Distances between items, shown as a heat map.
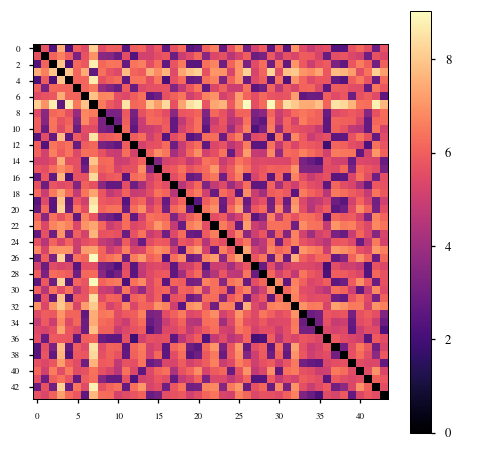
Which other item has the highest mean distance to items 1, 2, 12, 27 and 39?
7
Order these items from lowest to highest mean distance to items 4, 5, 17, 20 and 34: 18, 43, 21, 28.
28, 21, 43, 18
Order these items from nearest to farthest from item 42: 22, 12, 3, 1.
1, 12, 22, 3
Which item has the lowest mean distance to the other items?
27
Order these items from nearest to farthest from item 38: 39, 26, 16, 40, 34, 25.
16, 26, 34, 39, 40, 25
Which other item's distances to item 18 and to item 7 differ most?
32
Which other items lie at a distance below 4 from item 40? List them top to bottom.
13, 24, 30
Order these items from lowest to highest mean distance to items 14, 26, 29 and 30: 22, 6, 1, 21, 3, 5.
6, 1, 5, 21, 22, 3
